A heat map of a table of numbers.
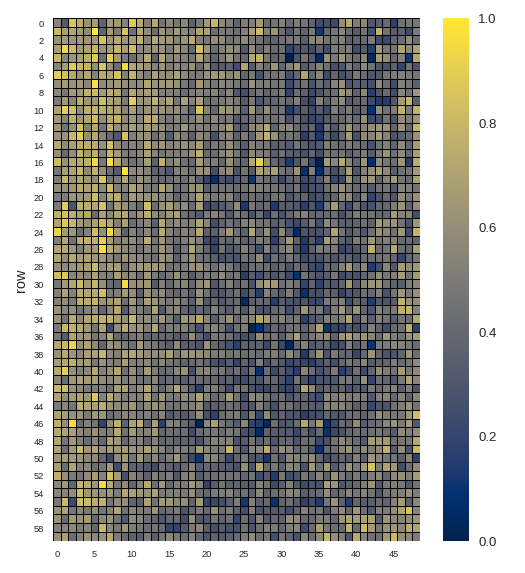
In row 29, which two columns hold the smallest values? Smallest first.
32, 25
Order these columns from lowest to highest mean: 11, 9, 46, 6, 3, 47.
47, 46, 11, 9, 6, 3
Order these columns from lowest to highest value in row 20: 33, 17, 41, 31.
31, 33, 17, 41
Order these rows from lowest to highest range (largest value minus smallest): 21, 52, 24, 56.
56, 52, 21, 24
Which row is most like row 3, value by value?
10
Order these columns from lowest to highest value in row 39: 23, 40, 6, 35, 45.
35, 23, 40, 45, 6
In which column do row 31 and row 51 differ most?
27
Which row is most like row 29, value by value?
40
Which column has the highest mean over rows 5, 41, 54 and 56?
3
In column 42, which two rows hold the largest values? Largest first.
51, 26
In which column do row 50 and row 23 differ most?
19
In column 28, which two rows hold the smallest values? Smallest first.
46, 50
